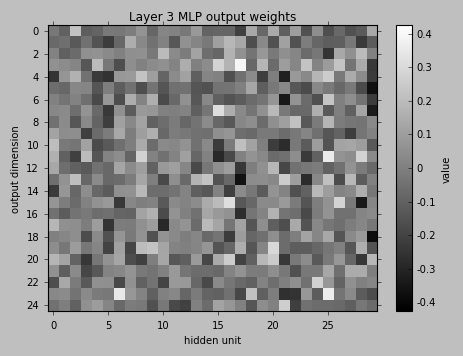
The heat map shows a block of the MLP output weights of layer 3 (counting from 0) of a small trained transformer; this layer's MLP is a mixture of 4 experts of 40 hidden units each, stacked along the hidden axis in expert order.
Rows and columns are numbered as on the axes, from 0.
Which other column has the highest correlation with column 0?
19
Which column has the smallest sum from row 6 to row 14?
23
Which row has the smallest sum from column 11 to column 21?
6
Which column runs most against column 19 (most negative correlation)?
18
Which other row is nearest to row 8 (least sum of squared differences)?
14
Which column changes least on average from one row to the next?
11
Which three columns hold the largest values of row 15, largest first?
16, 26, 15
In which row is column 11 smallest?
24
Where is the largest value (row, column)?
3, 17
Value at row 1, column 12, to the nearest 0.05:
0.05
